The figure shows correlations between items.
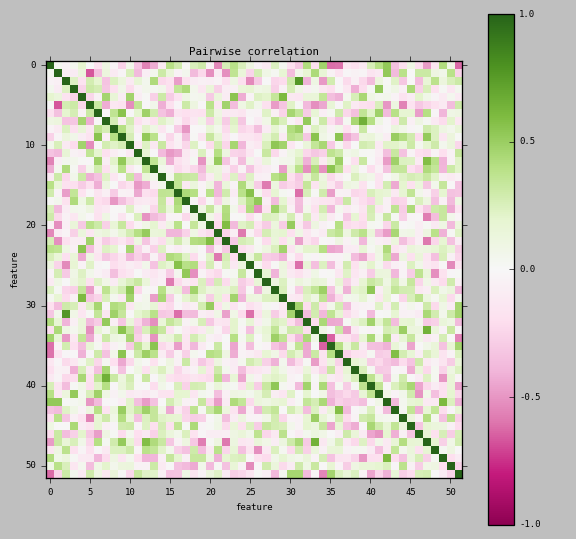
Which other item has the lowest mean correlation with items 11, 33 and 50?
25
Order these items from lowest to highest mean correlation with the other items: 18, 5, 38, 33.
5, 38, 18, 33
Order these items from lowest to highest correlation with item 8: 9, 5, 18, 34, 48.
5, 18, 34, 48, 9
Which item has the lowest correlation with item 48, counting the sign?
26
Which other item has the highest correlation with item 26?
17
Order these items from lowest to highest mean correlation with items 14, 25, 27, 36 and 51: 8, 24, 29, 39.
24, 8, 39, 29
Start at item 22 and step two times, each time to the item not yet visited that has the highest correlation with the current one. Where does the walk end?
30
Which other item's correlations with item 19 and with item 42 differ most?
1
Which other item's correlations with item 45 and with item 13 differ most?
35
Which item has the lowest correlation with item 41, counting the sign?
46
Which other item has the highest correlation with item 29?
4
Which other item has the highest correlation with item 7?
39
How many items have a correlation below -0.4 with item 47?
3
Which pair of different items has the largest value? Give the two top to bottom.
2, 31
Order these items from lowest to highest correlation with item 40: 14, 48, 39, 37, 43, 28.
37, 48, 14, 43, 39, 28
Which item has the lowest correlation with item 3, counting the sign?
38
